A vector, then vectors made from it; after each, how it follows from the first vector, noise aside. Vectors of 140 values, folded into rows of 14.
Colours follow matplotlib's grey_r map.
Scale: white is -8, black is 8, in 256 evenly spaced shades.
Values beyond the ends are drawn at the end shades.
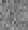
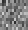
scaled up.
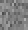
wrapped around.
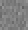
wrapped around, negated, shrunk.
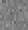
shrunk.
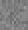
shrunk.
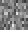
wrapped around, negated, scaled up.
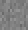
wrapped around, negated, shrunk.
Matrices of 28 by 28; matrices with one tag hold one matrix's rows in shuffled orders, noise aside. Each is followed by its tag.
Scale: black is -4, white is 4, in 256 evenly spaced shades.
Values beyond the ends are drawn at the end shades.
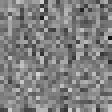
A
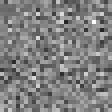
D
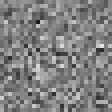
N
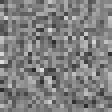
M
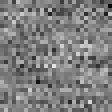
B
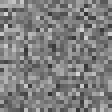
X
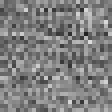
B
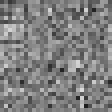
X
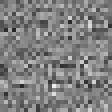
B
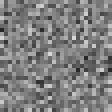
M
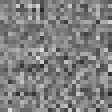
A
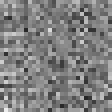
X
